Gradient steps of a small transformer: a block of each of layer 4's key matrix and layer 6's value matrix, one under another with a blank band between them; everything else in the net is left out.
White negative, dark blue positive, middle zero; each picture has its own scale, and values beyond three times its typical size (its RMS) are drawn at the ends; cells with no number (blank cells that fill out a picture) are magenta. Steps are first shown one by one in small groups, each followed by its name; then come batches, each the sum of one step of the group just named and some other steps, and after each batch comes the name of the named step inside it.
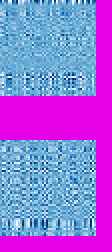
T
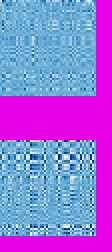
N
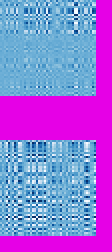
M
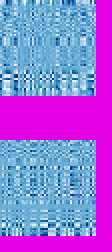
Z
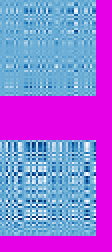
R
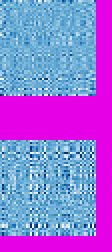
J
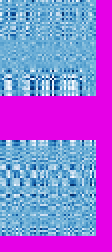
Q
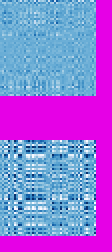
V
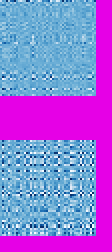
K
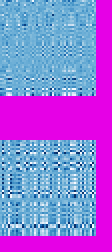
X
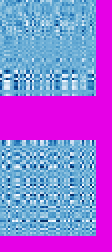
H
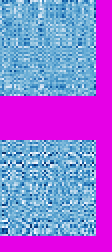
J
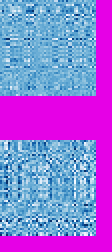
R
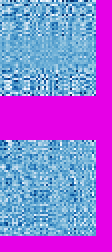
Q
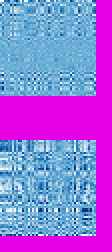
M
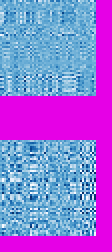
J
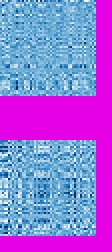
K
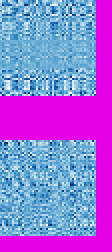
Q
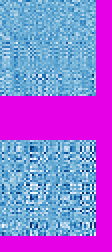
J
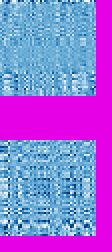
Z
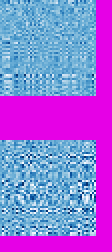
H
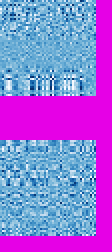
Q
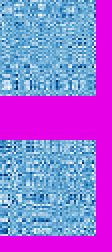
H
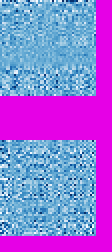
K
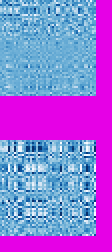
R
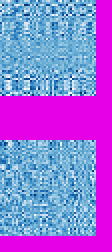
Q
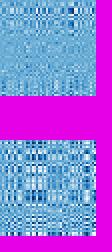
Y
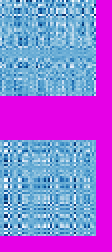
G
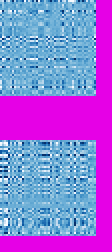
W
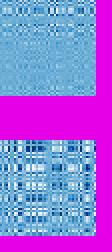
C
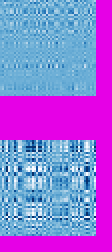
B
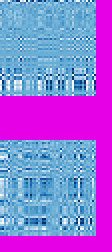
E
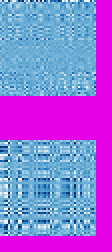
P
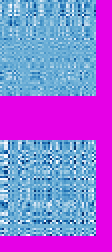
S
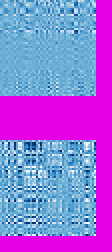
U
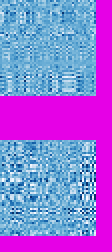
U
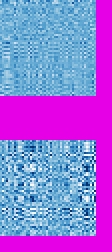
B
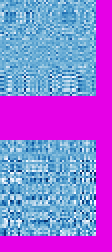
Y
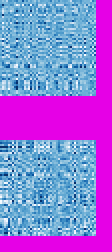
Y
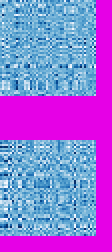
G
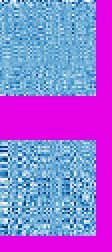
P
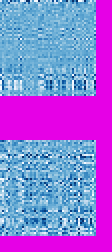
E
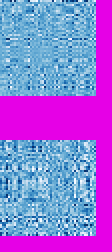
B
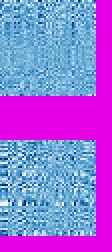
U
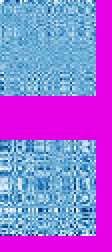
G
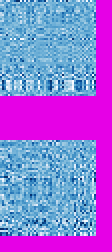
E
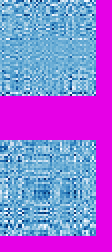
P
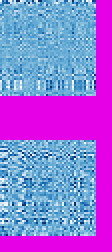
E
